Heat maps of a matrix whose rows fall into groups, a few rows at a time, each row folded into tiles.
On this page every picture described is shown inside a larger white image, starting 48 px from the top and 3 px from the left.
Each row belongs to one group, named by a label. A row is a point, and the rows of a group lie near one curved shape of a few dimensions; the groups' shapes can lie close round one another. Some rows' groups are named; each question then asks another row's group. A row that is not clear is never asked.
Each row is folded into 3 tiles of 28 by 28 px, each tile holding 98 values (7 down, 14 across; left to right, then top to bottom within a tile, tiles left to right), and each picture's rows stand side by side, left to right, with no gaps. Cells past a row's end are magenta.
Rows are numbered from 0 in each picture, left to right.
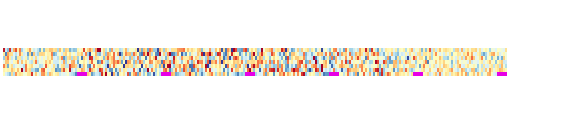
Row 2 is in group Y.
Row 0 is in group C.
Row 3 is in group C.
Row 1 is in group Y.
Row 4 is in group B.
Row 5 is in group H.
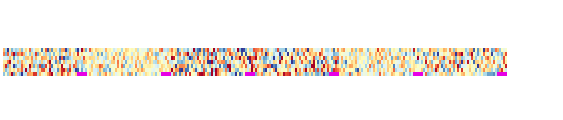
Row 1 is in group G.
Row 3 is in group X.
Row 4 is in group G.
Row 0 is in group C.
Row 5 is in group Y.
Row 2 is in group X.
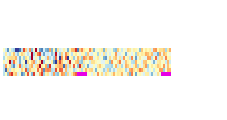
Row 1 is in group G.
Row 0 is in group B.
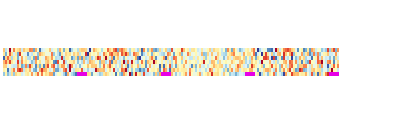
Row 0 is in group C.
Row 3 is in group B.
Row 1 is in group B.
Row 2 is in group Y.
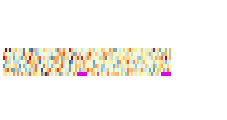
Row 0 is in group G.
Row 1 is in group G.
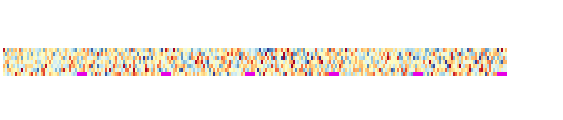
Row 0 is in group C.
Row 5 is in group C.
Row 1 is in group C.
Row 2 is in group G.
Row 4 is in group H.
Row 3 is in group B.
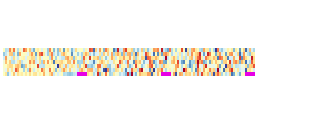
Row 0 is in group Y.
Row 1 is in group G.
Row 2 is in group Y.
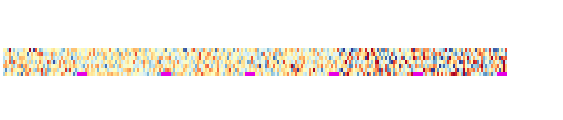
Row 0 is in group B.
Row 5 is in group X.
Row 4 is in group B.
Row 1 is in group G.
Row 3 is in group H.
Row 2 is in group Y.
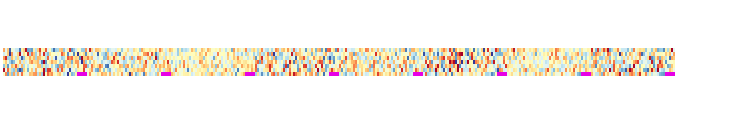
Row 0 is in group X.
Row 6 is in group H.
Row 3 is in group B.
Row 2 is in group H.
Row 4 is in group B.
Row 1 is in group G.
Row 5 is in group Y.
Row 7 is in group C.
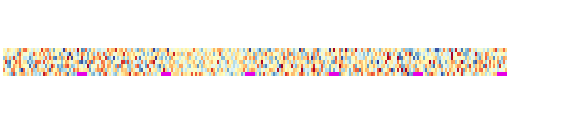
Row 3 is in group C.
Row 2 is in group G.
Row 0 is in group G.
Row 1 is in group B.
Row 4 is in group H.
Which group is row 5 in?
B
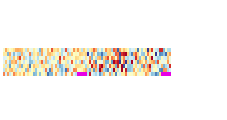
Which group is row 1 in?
Y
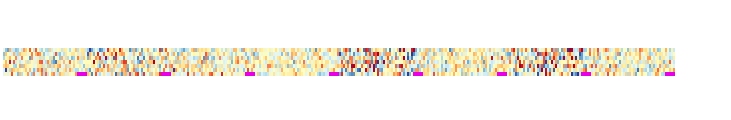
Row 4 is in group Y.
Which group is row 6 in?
Y
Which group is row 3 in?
Y
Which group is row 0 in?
B
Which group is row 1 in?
B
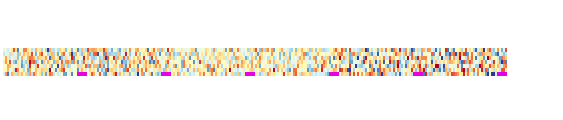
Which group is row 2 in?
H
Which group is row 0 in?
Y
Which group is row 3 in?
C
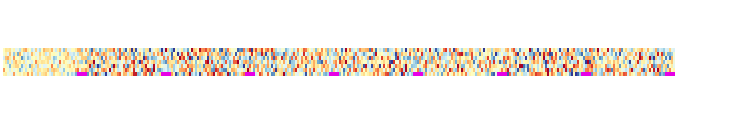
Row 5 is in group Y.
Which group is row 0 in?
G
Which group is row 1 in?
C
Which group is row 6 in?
X
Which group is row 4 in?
C
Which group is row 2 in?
B
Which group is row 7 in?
H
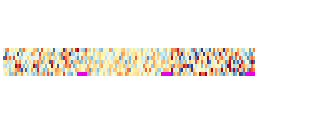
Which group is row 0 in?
G
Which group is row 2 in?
X
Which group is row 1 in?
H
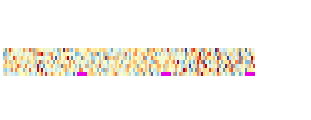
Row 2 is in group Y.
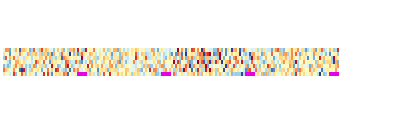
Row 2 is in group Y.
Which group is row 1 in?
H
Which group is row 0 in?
G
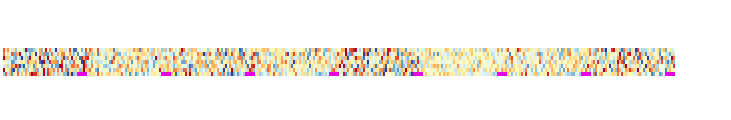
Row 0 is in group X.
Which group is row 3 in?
Y
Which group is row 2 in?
Y
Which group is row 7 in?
Y
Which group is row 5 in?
G
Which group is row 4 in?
H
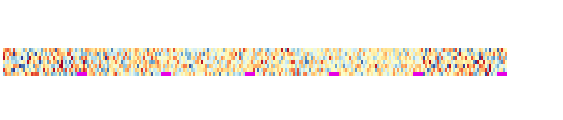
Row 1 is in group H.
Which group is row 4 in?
H
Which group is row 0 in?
X
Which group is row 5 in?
C
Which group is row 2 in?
G
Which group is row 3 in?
B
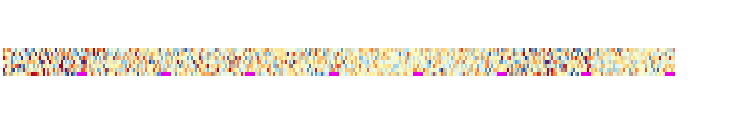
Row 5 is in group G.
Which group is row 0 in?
X
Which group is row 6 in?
X
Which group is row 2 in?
C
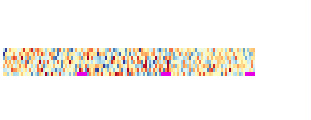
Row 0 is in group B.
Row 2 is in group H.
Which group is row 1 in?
X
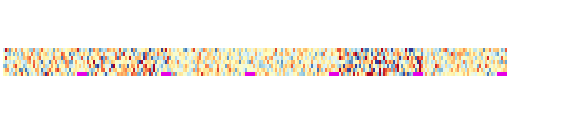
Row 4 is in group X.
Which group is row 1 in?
C
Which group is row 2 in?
Y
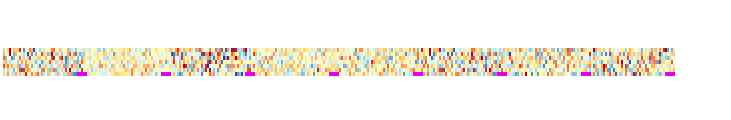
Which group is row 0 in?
H
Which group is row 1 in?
Y
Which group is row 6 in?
Y
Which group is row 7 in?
G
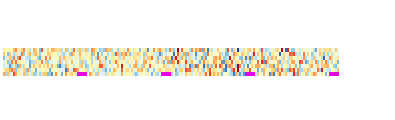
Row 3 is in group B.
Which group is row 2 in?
C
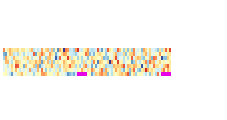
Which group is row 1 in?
C
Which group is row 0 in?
Y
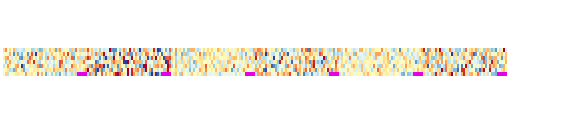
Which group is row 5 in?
C
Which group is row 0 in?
G
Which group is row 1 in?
X
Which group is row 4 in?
Y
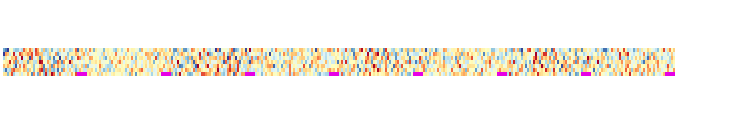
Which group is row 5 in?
H
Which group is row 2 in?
C
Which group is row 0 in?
B
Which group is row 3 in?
G
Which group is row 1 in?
G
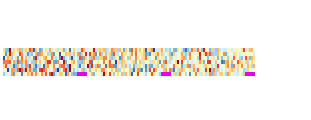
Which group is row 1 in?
H
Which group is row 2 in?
B
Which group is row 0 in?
C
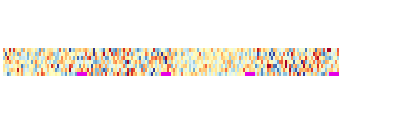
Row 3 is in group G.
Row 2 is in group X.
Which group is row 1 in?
X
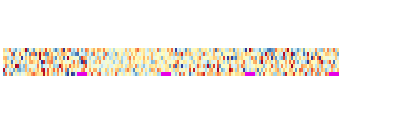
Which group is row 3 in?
B
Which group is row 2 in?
C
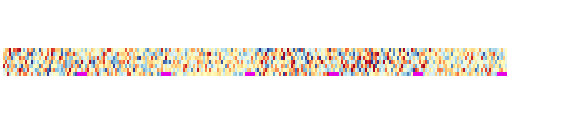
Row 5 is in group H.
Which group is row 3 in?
B
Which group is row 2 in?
Y
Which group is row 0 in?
H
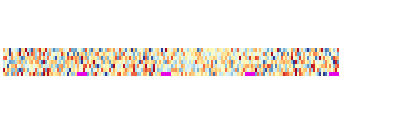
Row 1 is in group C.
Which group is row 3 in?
X
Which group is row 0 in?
X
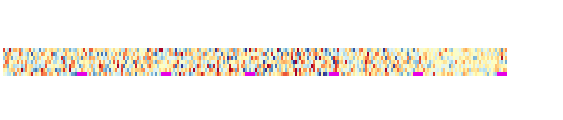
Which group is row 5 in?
G
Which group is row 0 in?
C
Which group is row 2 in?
C
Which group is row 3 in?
X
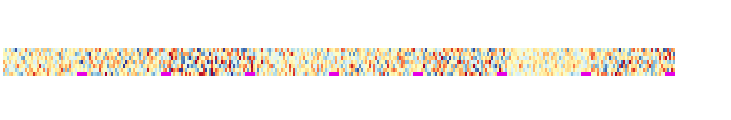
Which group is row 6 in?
Y
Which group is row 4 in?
G
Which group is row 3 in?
B
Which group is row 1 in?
Y
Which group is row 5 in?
B
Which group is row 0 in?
Y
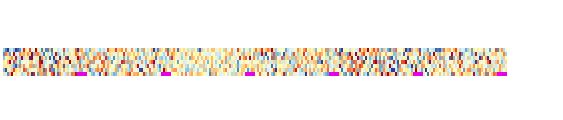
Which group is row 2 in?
G
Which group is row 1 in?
B
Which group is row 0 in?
B
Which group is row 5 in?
B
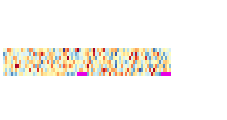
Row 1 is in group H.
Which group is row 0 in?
Y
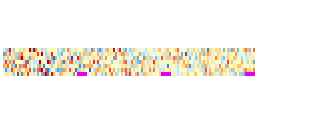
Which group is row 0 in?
B
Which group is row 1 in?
B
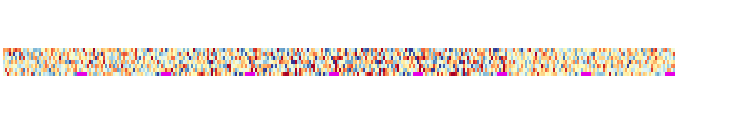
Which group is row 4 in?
X
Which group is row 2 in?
X
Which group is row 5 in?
X
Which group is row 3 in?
X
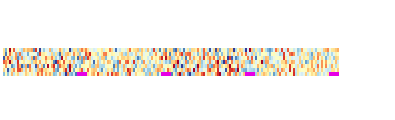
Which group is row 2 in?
C
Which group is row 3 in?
B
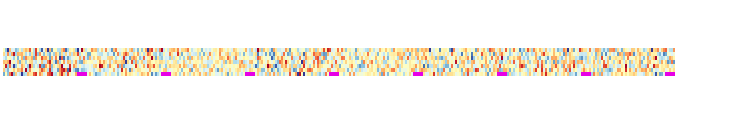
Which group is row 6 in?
B
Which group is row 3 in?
G
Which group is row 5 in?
G
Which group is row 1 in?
Y
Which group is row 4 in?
G
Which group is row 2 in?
H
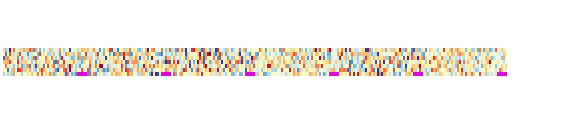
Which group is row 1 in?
X
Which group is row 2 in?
Y
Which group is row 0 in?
C
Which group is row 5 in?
B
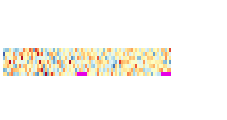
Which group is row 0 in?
B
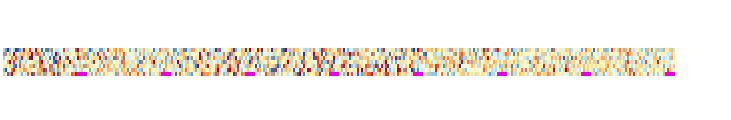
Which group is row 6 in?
C
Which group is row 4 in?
C
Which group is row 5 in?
Y
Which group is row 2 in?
C
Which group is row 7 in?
B
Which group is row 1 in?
B
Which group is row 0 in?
B
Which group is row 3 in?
G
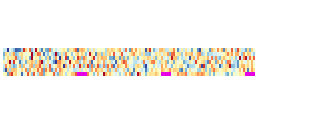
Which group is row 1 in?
H
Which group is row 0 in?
B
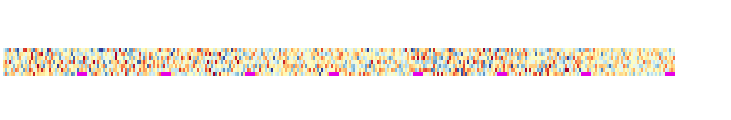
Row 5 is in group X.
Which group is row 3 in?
H
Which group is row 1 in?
B
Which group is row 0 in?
Y
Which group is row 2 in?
B
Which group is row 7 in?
G
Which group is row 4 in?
G
